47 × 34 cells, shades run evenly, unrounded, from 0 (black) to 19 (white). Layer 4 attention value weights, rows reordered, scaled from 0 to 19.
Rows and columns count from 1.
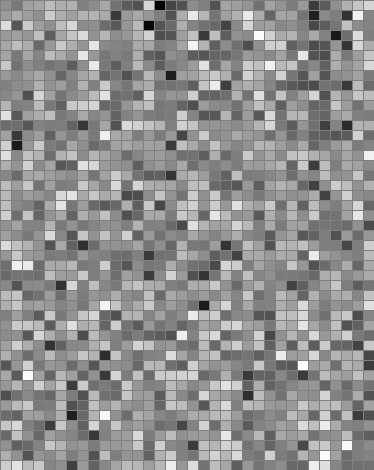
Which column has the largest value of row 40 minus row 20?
30
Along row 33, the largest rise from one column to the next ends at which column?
11
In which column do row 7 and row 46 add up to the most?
25
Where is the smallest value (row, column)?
1, 15
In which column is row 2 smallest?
29
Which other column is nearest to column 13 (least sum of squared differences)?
12
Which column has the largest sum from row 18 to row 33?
18
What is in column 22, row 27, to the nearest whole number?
15
